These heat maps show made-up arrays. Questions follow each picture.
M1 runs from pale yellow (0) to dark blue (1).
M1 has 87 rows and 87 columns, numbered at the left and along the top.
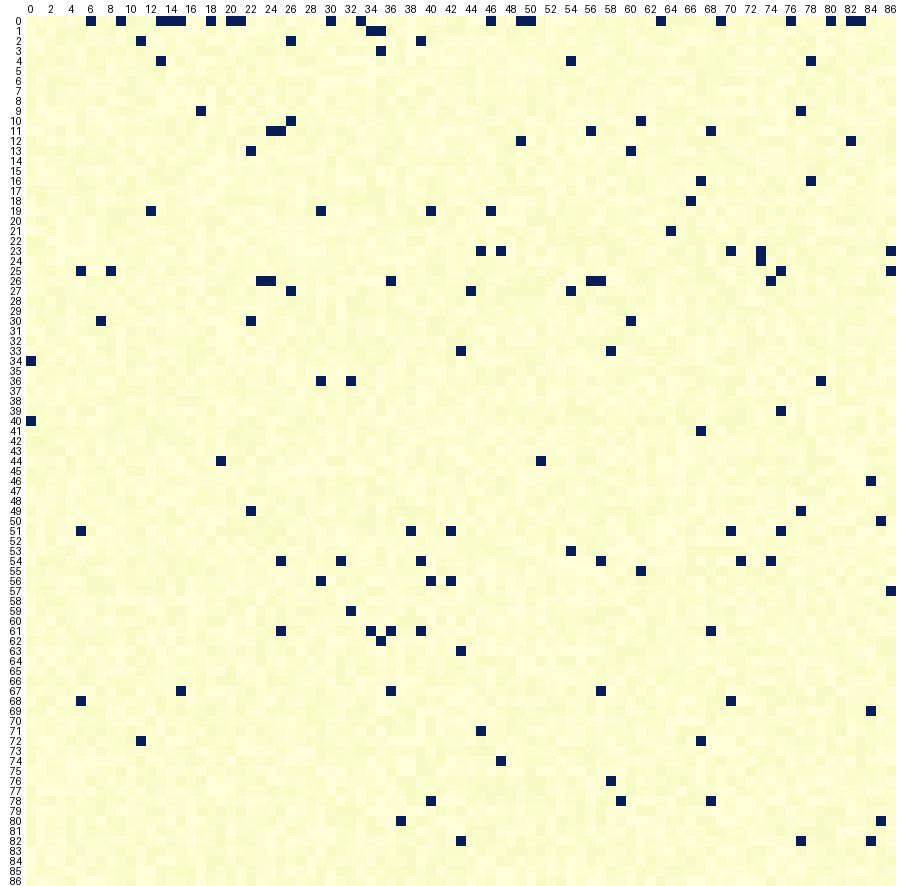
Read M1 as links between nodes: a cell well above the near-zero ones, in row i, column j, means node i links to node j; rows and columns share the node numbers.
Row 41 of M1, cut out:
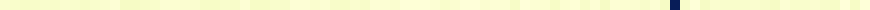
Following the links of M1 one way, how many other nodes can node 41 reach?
8
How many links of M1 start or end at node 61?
7
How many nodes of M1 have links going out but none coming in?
12
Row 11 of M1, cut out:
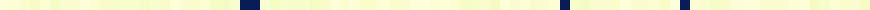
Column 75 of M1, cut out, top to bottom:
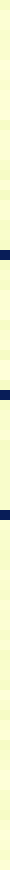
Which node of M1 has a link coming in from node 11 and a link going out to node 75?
node 25
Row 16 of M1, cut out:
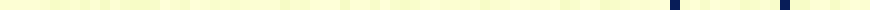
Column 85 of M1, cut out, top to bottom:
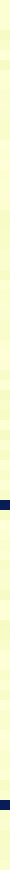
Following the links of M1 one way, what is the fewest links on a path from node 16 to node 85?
5
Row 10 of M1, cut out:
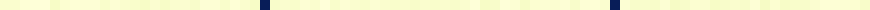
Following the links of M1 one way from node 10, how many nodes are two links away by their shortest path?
10
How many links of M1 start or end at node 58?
2
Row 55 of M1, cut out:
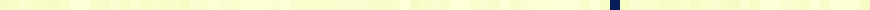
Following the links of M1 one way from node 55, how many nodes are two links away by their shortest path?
5
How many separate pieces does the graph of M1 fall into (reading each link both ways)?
6
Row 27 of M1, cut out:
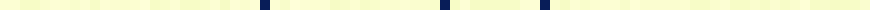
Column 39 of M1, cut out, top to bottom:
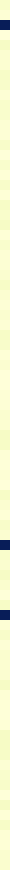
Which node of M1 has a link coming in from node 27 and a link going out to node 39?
node 54
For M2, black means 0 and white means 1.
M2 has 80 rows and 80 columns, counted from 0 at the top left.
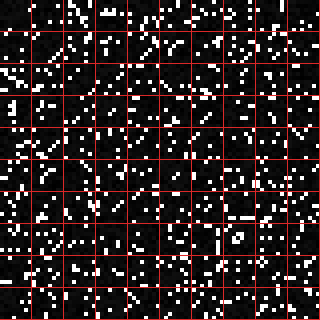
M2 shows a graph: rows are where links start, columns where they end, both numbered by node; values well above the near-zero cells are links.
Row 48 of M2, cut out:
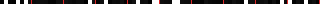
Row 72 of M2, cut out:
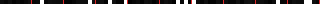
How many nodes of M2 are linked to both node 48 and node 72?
3
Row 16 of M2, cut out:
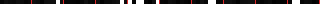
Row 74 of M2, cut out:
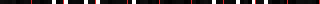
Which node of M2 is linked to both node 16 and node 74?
node 53
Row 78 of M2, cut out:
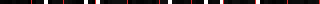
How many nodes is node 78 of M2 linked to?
7
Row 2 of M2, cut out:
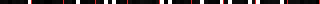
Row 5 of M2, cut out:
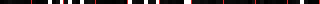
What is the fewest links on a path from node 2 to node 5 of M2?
3
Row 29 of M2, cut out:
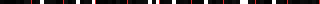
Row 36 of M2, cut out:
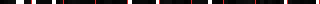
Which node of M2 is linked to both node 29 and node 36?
node 39
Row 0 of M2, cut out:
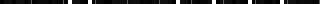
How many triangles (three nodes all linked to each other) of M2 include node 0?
0
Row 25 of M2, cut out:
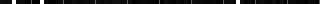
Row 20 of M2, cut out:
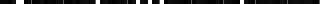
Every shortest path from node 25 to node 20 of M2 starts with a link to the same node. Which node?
node 59
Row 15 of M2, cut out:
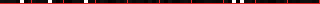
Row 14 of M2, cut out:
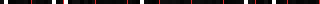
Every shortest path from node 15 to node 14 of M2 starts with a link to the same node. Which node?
node 21
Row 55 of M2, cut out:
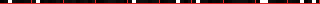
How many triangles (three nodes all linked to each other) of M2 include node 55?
4
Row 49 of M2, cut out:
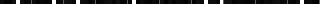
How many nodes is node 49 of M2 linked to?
7
